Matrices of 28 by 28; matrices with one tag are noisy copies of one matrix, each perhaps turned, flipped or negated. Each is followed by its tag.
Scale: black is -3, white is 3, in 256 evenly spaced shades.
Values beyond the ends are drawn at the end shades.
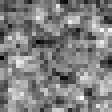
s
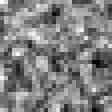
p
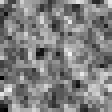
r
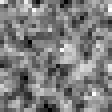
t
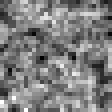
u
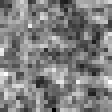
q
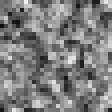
r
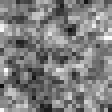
q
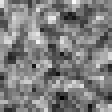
p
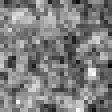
s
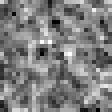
r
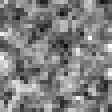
t
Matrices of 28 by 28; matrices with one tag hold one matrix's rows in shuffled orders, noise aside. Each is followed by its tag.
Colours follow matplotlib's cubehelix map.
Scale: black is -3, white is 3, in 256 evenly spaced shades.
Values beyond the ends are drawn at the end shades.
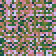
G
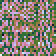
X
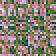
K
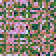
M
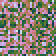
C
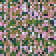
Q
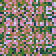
G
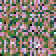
Q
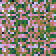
K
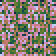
K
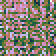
M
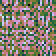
X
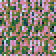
Q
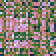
M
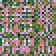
X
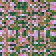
K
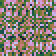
G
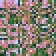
C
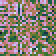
C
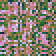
C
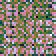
G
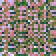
K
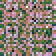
G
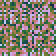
Q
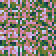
C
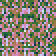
X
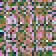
G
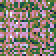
M
